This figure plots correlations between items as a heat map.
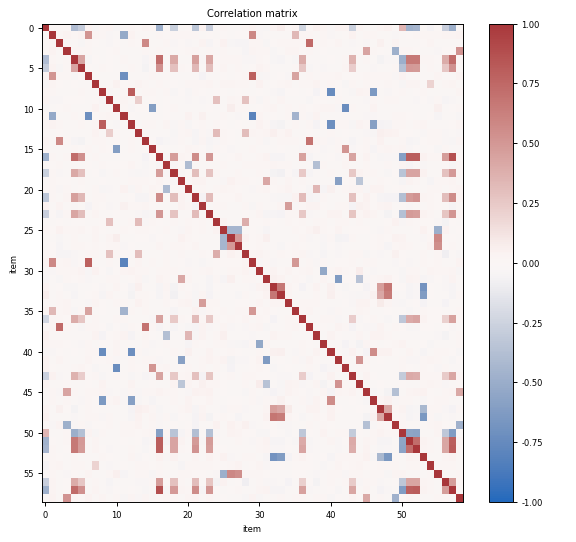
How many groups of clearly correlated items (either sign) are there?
14
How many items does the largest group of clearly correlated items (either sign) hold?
14
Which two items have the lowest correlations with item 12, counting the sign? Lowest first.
40, 46
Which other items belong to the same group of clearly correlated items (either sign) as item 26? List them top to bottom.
25, 27, 55
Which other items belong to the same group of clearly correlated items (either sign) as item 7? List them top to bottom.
54
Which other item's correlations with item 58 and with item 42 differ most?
10
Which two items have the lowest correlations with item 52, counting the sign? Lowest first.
50, 0
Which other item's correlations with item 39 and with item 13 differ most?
30
